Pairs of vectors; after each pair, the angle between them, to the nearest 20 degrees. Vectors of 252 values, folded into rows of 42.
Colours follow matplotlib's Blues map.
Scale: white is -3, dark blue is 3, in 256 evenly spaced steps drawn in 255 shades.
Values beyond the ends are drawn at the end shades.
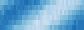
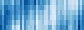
40 degrees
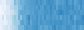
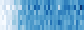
20 degrees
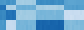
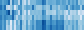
40 degrees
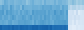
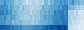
40 degrees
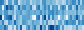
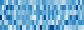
20 degrees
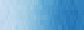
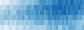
40 degrees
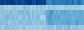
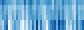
80 degrees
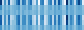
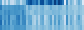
60 degrees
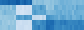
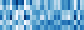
60 degrees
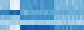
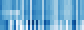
100 degrees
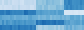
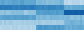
140 degrees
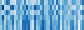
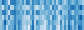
140 degrees
